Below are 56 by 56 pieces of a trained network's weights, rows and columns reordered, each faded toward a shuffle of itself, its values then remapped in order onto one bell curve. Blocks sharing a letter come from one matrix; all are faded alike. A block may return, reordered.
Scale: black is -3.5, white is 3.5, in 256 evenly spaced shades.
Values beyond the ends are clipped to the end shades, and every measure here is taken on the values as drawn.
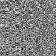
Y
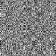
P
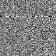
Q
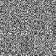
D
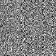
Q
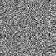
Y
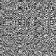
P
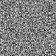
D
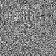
D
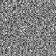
Y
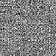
P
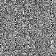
Q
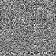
P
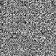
P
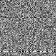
Q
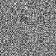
Y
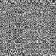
P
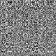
P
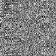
Q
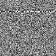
Q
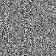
Q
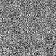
D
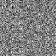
Y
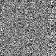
Q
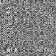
P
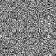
D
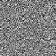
D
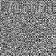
Y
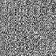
Y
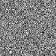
D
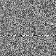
Q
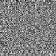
D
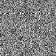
Q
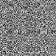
P
